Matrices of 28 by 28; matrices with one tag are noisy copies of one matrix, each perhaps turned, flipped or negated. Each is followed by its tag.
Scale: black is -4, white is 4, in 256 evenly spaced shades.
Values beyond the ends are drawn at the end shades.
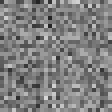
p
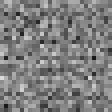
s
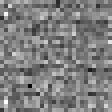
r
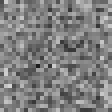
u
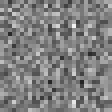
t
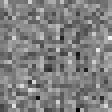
s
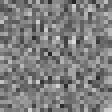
t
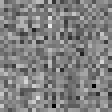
p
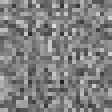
t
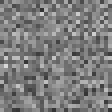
p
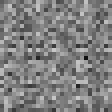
t
